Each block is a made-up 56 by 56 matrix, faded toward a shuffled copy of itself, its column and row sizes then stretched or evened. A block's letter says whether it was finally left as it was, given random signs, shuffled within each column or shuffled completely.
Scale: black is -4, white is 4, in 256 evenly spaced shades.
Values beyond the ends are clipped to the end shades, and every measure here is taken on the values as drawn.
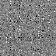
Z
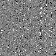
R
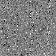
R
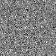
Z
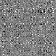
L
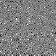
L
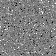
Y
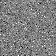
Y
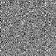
L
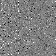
R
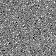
Y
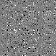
L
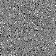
R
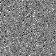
R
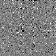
L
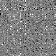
L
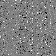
R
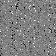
R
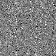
R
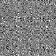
L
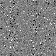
R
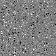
R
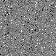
R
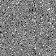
R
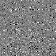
L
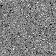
Y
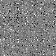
Z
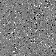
R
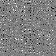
L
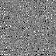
L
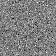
Y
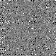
Z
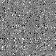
Z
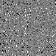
Z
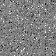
R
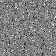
Y
